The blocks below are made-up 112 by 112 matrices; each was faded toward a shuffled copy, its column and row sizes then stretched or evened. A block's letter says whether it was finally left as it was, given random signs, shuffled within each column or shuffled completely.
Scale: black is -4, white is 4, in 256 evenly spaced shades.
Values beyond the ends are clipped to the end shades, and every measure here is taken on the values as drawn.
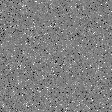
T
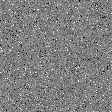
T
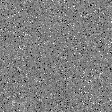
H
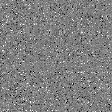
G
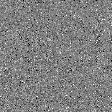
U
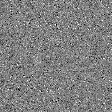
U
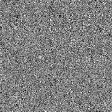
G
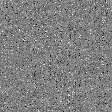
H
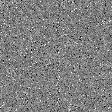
H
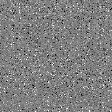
G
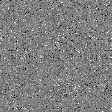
G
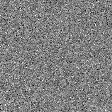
T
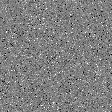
T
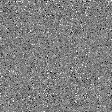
U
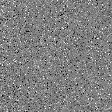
H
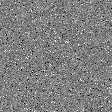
T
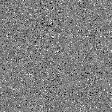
U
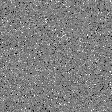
T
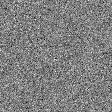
T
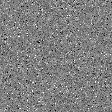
H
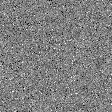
T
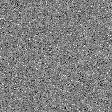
T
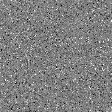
H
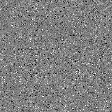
G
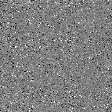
G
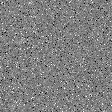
T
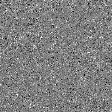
U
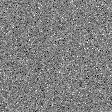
T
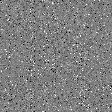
H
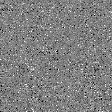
G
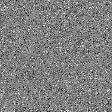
U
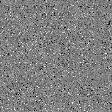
G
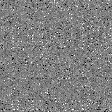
G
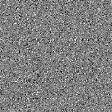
G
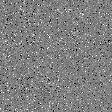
U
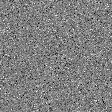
T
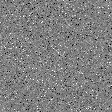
T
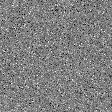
T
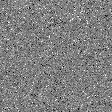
T
